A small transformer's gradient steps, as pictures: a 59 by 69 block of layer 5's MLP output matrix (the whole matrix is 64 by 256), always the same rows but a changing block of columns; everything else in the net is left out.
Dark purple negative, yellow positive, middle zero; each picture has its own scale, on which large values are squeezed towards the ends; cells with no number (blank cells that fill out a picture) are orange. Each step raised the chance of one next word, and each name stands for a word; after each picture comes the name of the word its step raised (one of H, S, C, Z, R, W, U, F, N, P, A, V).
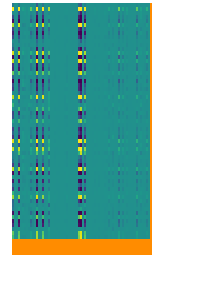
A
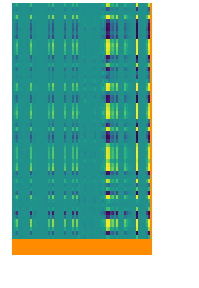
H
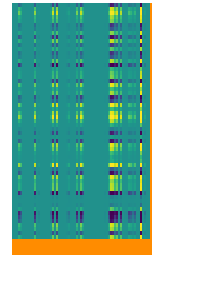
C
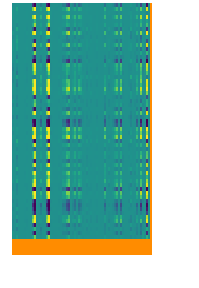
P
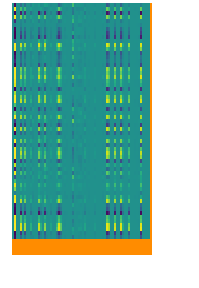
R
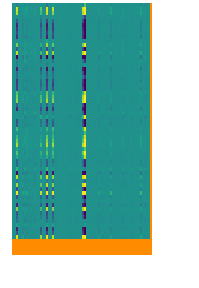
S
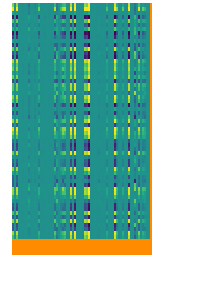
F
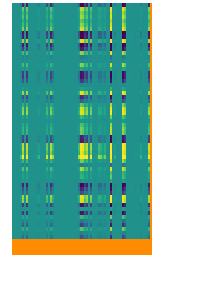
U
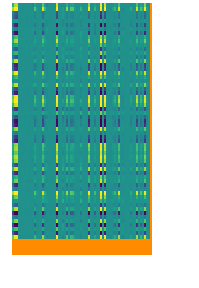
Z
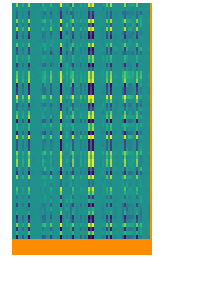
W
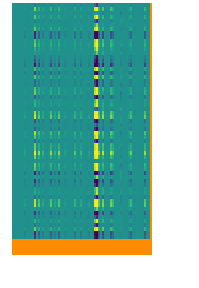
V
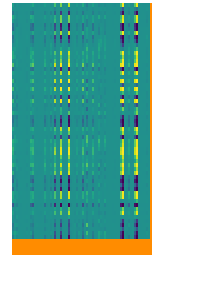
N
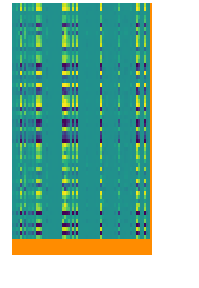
Z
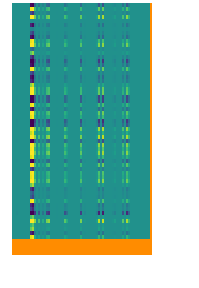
P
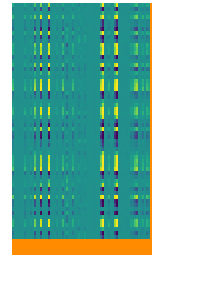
H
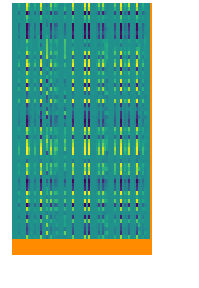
N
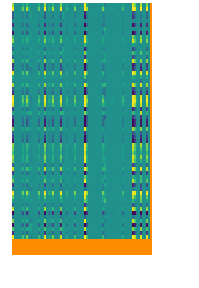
Z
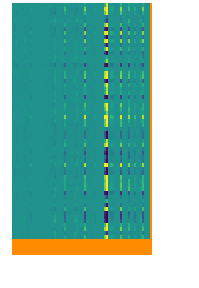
C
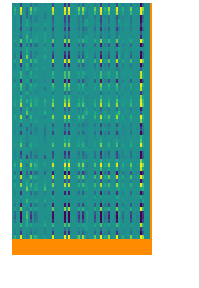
C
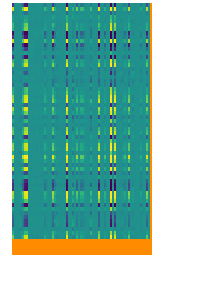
U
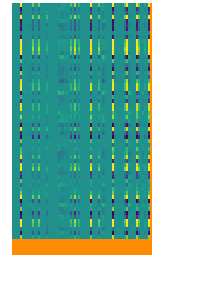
H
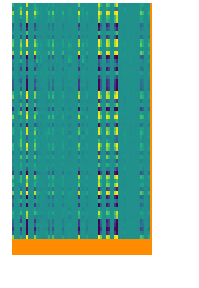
S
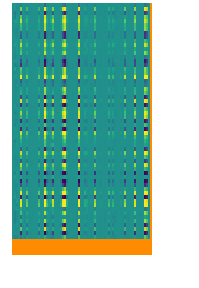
V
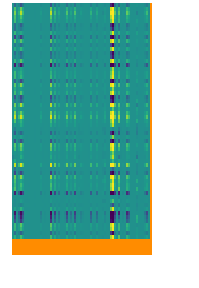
C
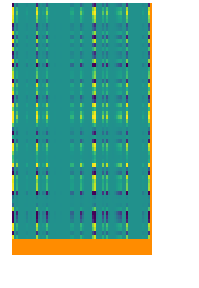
C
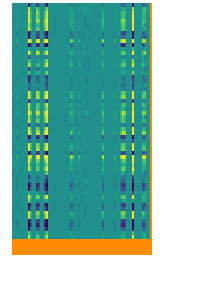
U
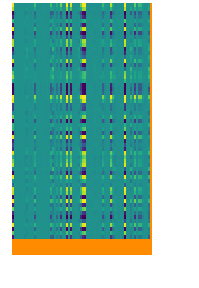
W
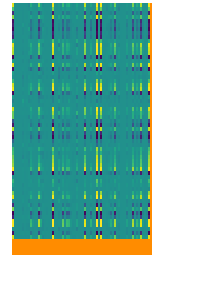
H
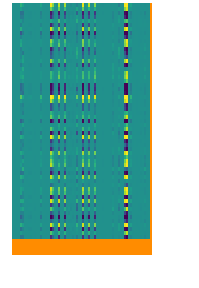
W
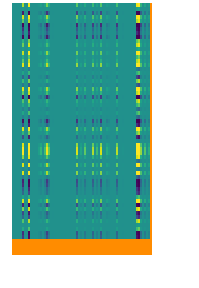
N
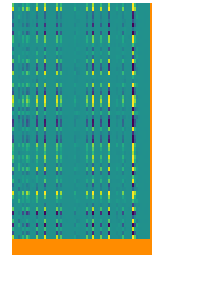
Z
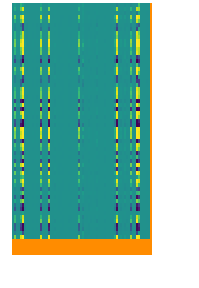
P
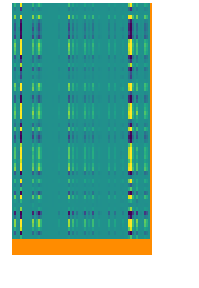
H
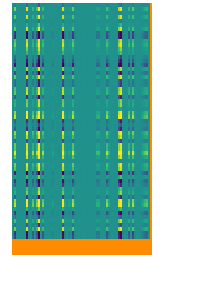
V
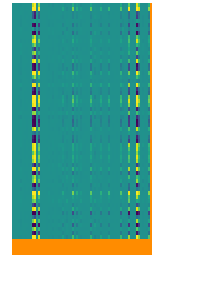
Z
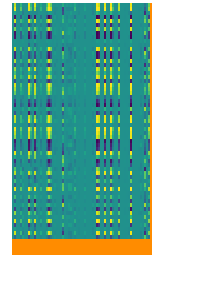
F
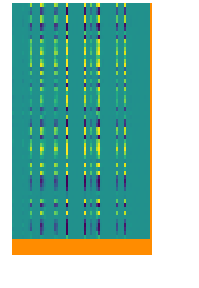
N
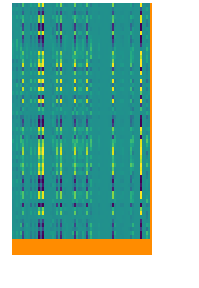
N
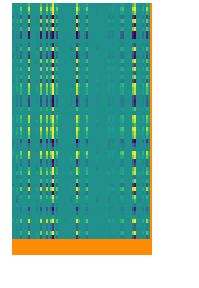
F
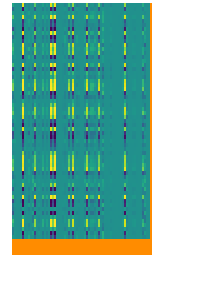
H
